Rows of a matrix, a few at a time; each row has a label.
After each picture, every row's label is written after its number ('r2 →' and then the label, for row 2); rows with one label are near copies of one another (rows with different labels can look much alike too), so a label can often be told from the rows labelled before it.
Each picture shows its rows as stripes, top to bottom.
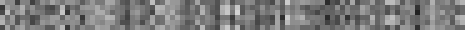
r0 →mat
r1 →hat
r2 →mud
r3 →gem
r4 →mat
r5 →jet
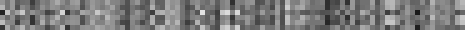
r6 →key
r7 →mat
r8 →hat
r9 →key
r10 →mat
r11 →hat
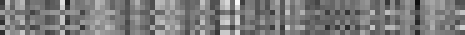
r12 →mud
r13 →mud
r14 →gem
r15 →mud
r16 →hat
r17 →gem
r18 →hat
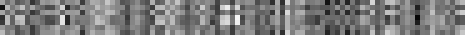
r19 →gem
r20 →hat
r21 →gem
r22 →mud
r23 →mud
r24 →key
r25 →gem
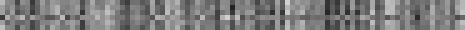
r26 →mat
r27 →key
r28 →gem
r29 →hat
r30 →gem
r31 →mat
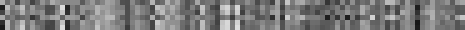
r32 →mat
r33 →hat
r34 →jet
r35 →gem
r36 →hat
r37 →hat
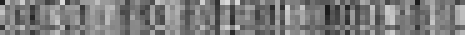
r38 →hat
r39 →gem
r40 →mat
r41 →key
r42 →key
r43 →hat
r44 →key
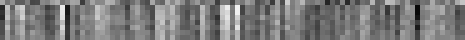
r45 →gem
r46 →mud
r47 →mud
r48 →hat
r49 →jet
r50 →mud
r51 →jet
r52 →jet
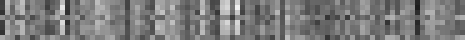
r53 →hat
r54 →mud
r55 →jet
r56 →key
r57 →mud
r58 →hat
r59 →hat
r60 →mat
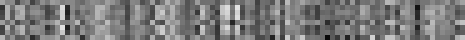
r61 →mat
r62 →mud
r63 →jet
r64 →mud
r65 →key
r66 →jet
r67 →jet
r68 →gem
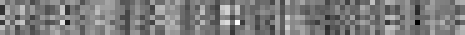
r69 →gem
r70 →hat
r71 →hat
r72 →mat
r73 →mud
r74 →mat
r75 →key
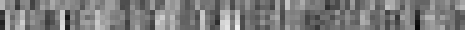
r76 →mat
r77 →mat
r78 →hat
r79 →jet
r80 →hat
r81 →mud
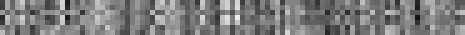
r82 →jet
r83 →mud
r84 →gem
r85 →hat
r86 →hat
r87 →key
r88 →mat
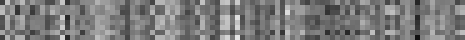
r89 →hat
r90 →mat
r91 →mat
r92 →mud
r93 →jet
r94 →mud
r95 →gem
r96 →mud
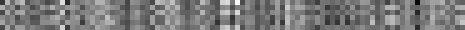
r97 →mud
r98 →mat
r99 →mud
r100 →key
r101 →gem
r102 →mud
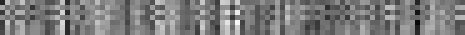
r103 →hat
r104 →key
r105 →mud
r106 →key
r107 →mud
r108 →jet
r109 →jet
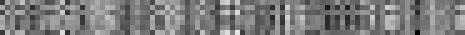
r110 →hat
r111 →gem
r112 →mud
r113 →gem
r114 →gem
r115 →mat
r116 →mud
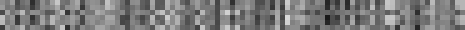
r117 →key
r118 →gem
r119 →jet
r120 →mat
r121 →mat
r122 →jet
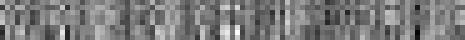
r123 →mat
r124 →mud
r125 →gem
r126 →mat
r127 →mat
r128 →mud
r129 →mud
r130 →jet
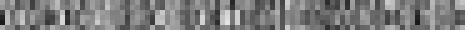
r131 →key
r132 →key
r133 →jet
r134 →hat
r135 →hat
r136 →mat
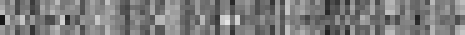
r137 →key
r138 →mat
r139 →mat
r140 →hat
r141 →hat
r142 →key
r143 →key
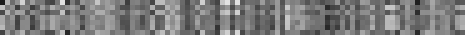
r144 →hat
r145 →mat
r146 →mud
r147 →mat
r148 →mat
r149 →mat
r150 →jet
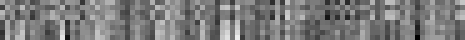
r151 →gem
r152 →hat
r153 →mat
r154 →gem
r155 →jet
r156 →mud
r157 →hat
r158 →mud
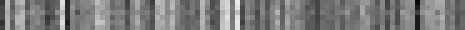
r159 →mud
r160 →mud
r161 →jet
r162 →mud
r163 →mud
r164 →mud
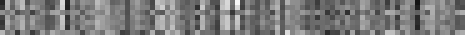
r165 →mud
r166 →jet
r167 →key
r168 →jet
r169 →hat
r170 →jet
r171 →mat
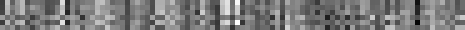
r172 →mud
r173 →hat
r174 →jet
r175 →gem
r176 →mud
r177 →key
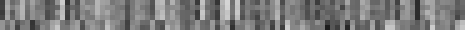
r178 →jet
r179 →hat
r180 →jet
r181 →jet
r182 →key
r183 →key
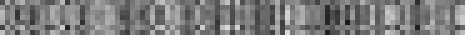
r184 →jet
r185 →gem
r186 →mat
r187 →mat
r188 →gem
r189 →jet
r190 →mat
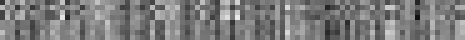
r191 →hat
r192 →mat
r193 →hat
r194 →mud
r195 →key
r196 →key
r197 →mat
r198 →key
